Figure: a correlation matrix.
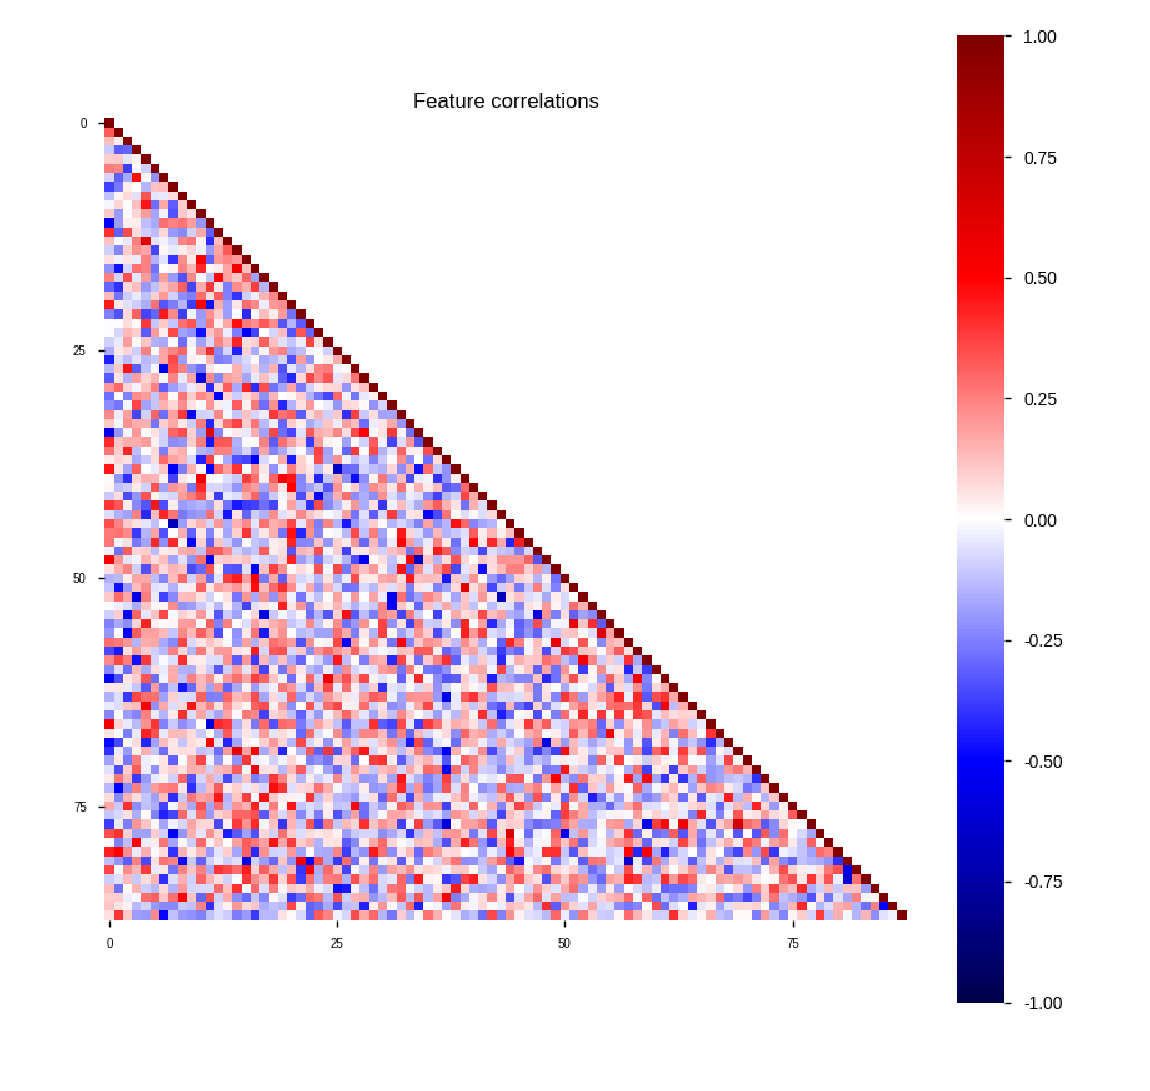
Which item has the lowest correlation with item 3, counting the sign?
52
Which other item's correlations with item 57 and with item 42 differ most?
81
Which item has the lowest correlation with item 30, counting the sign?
12
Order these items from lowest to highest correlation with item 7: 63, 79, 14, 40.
79, 14, 63, 40
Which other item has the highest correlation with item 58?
61
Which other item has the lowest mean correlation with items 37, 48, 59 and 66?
77
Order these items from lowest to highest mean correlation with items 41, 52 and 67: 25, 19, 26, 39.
26, 19, 25, 39
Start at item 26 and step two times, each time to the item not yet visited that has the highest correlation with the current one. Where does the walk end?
56
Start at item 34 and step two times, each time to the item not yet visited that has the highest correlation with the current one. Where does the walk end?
68
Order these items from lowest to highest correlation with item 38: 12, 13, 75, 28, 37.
37, 28, 75, 13, 12
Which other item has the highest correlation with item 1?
80
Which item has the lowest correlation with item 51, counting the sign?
1
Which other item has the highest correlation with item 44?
78
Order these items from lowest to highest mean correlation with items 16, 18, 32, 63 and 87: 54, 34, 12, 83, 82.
54, 12, 82, 34, 83
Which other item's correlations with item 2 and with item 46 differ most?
5
